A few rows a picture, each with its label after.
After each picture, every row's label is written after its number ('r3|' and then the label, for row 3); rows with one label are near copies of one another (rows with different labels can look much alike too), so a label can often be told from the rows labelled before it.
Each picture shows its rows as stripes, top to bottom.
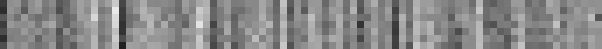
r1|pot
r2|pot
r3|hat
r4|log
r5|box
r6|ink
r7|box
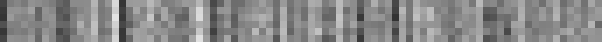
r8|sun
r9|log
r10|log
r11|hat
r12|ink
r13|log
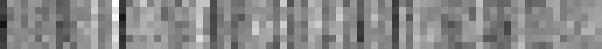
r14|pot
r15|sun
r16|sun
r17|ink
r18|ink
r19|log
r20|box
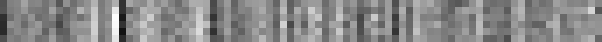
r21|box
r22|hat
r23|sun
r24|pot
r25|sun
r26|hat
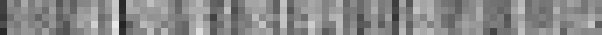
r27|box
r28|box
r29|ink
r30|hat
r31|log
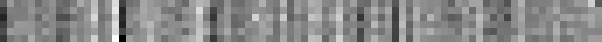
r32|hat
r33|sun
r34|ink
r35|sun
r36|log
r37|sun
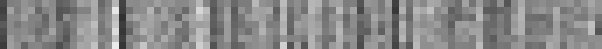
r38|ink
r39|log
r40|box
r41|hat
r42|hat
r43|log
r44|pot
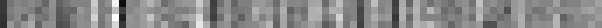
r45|sun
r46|ink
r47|sun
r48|log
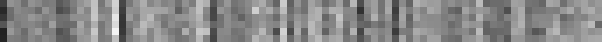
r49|pot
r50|ink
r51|sun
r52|hat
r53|pot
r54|ink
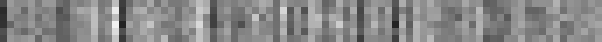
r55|log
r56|pot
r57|ink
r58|sun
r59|pot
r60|log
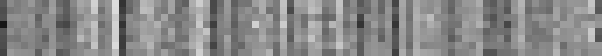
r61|hat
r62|hat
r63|log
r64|ink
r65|hat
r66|hat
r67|sun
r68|log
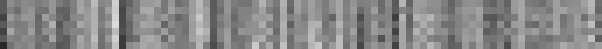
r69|hat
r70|hat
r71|log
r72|hat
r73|log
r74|hat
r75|ink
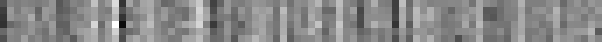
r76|sun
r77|log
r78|log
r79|sun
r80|hat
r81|box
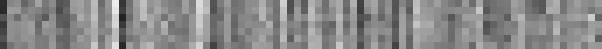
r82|pot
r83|pot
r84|hat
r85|log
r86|log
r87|hat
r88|sun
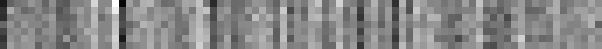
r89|sun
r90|pot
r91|ink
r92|hat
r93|log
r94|box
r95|log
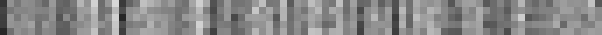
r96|hat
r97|ink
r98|box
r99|log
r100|ink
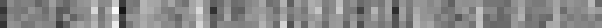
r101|hat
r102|sun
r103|box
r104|pot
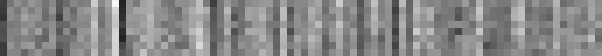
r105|sun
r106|box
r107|box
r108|sun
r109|box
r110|hat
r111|log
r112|pot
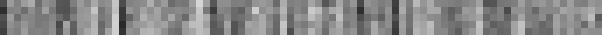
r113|log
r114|ink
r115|hat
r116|box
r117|box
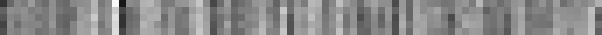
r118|sun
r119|hat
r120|hat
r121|hat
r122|hat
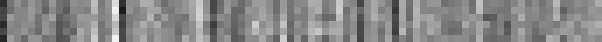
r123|sun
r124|sun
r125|log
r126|ink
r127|ink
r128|pot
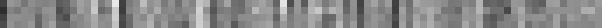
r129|pot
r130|ink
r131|log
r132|log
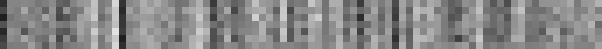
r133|ink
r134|box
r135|ink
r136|hat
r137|pot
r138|box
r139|sun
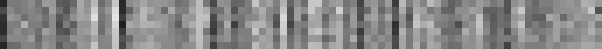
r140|ink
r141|hat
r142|pot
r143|box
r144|ink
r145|log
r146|ink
